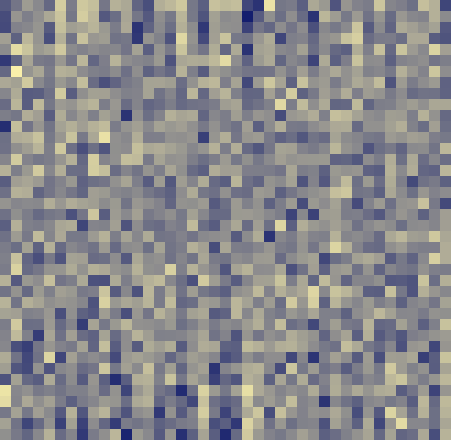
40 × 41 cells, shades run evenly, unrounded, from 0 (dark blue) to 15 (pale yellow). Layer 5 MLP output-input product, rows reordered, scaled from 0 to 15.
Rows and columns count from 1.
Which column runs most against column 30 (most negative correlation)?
23
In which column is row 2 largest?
8
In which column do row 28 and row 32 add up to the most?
10
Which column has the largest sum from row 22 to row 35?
41
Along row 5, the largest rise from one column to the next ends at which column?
24
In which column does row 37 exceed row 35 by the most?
1
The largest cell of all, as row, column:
7, 2
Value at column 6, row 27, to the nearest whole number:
9
